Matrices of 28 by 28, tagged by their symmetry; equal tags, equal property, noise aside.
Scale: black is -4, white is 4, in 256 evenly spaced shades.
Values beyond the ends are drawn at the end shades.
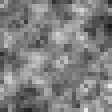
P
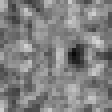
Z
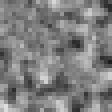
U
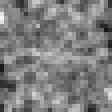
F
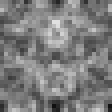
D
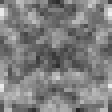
D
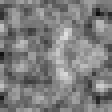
Z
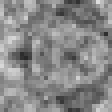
Z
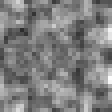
Z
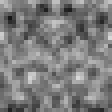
D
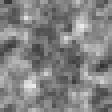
F
